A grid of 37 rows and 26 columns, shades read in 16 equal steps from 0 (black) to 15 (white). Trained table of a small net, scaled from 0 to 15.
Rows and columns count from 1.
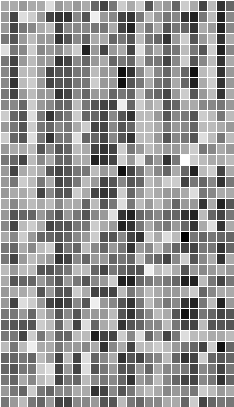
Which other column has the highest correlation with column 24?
4
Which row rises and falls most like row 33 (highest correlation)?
30
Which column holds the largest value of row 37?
22
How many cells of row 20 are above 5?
18
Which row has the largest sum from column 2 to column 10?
1
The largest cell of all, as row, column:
15, 21
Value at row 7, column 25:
3
